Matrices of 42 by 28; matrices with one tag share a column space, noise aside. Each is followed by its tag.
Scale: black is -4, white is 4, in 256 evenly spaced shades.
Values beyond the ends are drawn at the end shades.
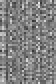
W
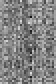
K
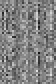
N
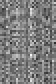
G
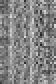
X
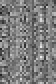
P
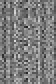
G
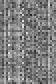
W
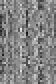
X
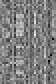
X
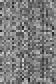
W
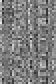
K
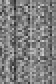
P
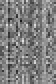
X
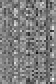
W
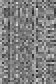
G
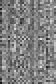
K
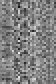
W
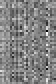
W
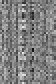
N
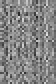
P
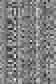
G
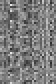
N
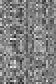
K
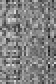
X
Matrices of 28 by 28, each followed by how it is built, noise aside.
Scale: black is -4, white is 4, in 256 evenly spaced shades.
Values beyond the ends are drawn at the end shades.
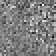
upper triangular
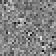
block diagonal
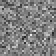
noise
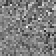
upper triangular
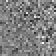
upper triangular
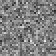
noise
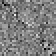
banded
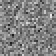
noise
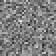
noise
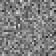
noise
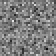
repeating columns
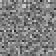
repeating columns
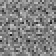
repeating columns
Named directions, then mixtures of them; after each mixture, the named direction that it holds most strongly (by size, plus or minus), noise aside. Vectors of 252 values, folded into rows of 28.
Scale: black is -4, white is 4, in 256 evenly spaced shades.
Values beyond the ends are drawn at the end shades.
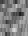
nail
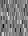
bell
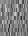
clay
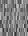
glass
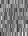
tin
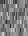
bell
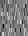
bell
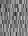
clay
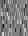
bell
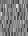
clay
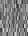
glass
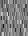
bell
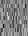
bell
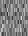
bell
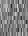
clay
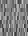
glass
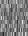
tin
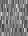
bell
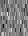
bell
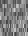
glass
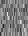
bell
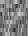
nail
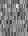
clay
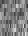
nail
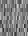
glass
